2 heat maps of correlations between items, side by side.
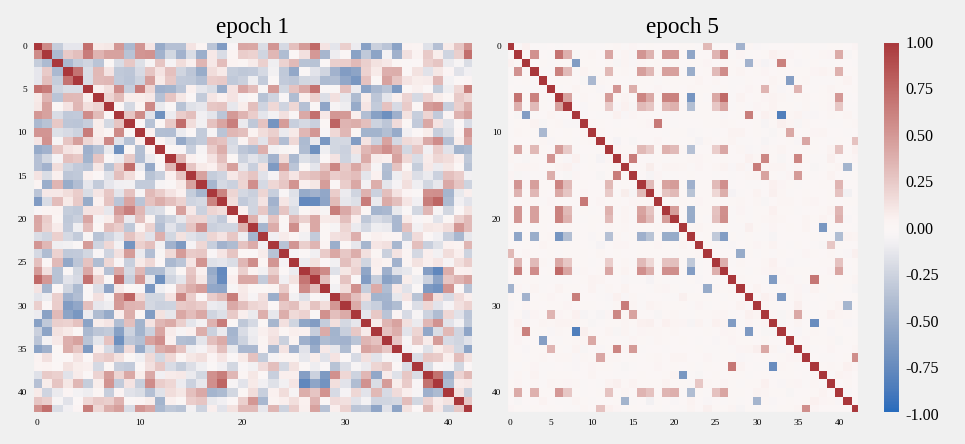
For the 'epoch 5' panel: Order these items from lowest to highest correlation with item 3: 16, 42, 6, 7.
42, 7, 16, 6
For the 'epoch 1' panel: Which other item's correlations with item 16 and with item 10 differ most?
1
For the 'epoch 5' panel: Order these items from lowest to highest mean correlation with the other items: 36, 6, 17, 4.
4, 36, 17, 6
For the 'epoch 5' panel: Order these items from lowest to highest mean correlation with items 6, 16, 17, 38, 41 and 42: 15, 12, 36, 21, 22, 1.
22, 21, 15, 36, 12, 1
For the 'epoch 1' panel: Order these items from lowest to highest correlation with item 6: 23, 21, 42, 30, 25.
25, 23, 30, 21, 42
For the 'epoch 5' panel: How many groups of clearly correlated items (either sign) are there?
11
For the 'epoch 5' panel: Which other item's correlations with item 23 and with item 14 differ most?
30
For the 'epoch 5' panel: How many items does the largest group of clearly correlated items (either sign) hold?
13
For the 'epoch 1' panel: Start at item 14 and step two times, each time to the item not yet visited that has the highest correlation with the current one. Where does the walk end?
29
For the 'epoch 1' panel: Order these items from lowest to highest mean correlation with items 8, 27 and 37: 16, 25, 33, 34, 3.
34, 33, 3, 16, 25
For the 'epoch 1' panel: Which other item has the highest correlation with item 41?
21
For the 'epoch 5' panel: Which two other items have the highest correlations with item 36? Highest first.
42, 11
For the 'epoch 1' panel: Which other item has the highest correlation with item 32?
18
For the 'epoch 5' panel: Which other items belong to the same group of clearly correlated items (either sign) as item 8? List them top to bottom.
2, 29, 33
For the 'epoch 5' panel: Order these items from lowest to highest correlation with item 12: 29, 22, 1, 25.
22, 29, 25, 1
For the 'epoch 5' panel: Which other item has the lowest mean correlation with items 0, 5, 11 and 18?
28
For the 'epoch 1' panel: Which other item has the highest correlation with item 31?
28
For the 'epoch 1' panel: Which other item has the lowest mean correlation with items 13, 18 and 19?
23
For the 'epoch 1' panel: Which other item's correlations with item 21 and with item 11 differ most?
16
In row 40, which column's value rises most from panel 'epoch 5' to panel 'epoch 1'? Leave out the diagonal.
28
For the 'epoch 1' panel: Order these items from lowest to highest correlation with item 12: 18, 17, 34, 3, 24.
24, 3, 17, 18, 34
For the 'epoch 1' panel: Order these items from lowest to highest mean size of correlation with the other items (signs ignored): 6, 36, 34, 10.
36, 6, 10, 34
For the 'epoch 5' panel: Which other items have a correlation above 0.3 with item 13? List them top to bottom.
5, 15, 31, 35
